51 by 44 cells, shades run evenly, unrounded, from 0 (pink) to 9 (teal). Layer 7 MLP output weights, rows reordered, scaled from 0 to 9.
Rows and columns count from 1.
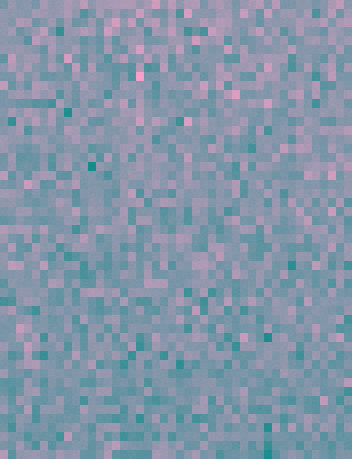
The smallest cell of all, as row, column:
9, 18
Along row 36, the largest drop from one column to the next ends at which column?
11
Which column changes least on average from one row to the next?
35
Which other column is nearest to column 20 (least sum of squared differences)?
43
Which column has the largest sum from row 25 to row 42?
44
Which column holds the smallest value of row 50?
15
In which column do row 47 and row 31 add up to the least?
30
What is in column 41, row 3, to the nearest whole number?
3
